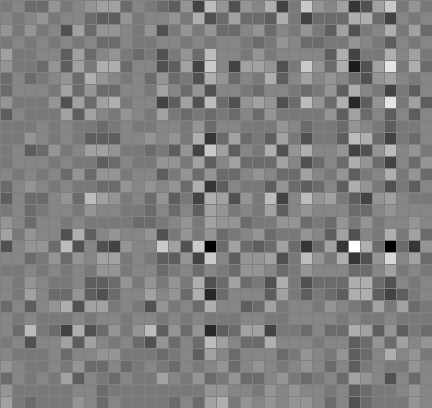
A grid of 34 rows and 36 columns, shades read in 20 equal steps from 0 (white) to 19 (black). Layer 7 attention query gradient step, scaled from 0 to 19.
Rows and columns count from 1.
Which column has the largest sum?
30
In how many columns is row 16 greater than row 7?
20
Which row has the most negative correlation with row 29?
28
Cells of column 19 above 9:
15
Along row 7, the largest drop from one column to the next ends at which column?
18
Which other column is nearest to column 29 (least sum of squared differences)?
35
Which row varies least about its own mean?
27
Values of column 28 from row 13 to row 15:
9 9 10
